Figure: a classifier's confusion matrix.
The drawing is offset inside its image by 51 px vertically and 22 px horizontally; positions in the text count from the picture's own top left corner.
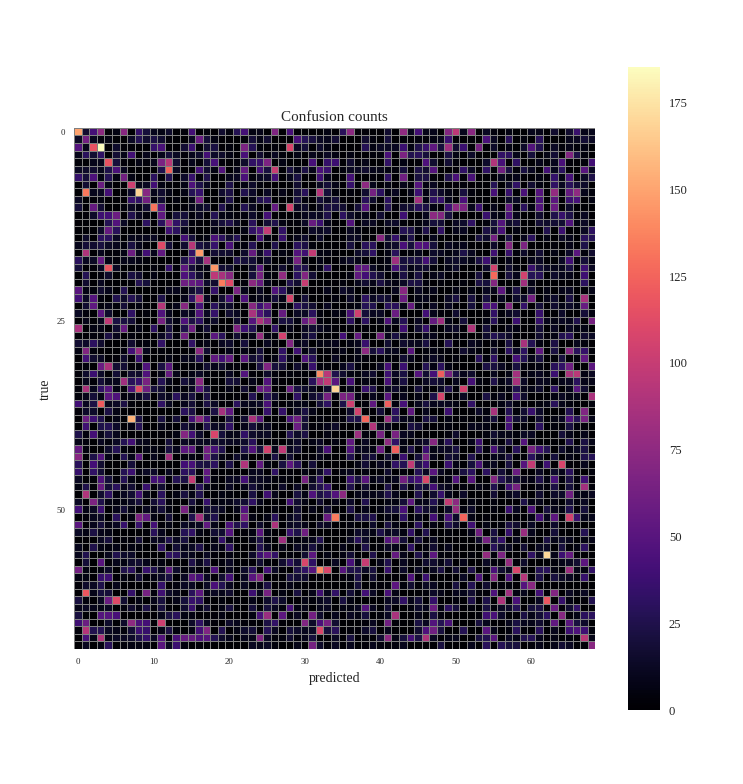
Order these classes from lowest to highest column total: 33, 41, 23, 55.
33, 23, 41, 55
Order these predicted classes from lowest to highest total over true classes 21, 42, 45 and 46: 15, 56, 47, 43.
47, 56, 43, 15
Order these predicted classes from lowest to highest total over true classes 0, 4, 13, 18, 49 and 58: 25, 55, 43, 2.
2, 43, 25, 55
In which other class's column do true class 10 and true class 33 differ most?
28
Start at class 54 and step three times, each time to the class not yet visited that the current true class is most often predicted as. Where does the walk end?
37
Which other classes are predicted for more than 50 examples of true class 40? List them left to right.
14, 18, 37, 42
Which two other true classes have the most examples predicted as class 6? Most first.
33, 0
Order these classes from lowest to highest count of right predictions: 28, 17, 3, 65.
3, 65, 28, 17
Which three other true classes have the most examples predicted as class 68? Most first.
35, 25, 31
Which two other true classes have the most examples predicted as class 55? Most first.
19, 18
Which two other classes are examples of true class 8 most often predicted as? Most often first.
1, 32
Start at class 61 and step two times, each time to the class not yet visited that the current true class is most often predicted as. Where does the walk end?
16
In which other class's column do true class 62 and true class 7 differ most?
5
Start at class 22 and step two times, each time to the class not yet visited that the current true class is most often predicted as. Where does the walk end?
59
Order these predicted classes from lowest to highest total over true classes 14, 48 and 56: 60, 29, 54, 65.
29, 60, 54, 65
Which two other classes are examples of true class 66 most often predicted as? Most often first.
32, 1
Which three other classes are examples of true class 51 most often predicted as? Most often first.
34, 65, 16
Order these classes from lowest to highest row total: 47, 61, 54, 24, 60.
60, 54, 47, 24, 61
